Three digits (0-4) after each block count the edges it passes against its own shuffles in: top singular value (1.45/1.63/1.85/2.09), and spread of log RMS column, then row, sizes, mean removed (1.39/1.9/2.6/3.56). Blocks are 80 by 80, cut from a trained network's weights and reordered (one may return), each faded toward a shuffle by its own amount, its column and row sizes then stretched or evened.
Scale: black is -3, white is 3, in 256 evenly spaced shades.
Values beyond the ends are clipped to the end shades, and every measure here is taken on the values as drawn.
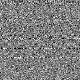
3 0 2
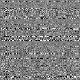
4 1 4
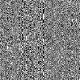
3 3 0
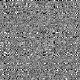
4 2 3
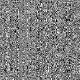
1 3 1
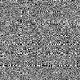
3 0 3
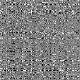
3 2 4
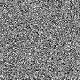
2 0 0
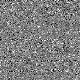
1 0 2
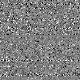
0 1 3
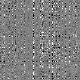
1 4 3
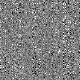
1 3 1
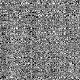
3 0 3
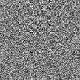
3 1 0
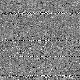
4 1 3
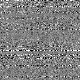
1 1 4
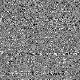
0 1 3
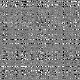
1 3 4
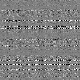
4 1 4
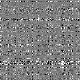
1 3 4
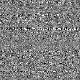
1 0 3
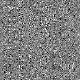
2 3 0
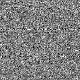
0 0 2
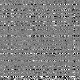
3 2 4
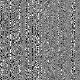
1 4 0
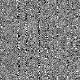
1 3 1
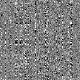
3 3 0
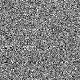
2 0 1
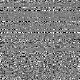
1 2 4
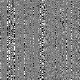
4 4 0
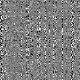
3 4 2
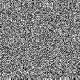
3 1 0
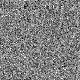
1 0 0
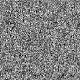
2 1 1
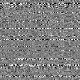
4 0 4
